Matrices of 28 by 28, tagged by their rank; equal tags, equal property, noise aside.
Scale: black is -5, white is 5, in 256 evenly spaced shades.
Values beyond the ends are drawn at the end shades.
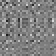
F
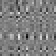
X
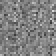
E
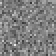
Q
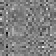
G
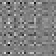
X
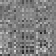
F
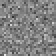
Q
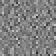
E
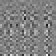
X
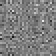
E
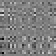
X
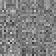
G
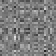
F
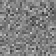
Q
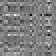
X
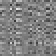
F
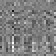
F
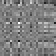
X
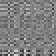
X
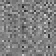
G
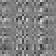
X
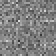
Q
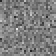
Q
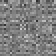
G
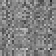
G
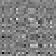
F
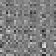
F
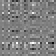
X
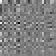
X
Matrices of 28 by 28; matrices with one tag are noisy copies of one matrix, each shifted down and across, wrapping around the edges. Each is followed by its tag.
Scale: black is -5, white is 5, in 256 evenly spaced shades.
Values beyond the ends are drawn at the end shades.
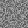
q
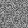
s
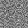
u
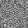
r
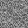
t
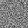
s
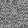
t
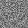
s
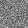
s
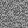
t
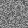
r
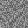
q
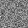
q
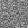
u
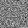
s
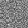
u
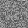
t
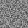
q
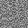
u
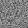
s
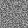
s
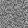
u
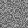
u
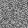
r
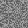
t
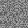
s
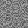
u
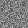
q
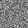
q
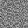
u
